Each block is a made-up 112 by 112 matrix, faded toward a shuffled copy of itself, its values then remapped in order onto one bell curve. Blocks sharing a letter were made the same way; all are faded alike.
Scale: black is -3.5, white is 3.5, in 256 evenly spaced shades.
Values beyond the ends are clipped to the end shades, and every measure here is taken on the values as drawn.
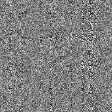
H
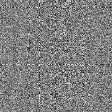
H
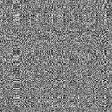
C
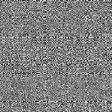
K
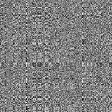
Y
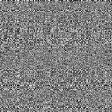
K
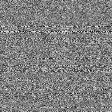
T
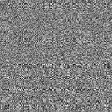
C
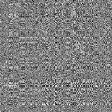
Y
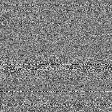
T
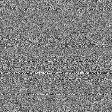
T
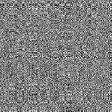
C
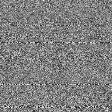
T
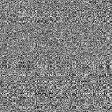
C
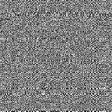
C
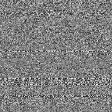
T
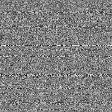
T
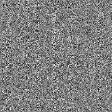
H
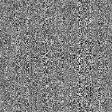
H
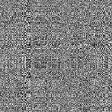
Y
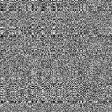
C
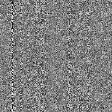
H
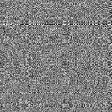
C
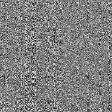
H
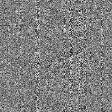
H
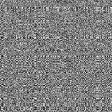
C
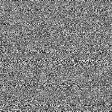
T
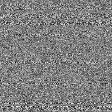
T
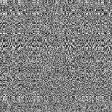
C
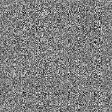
H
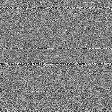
T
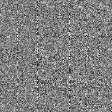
H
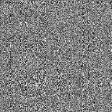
H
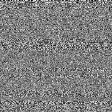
T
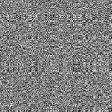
C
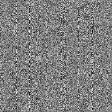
H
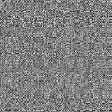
K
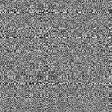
K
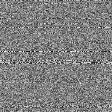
T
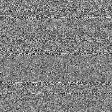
T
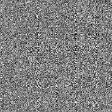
H
